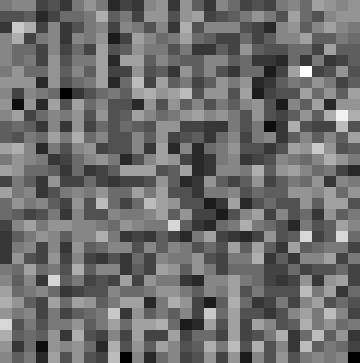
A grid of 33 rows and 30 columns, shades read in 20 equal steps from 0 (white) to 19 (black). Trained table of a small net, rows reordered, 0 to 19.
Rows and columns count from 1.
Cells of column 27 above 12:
9
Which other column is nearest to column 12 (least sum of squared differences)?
1
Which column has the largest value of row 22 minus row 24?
22
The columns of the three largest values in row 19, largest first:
18, 21, 19
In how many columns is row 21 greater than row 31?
11
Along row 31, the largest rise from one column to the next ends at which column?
25
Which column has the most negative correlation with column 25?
15
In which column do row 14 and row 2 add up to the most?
4
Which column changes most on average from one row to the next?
26
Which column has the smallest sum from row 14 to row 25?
14
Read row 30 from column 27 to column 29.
10 8 11
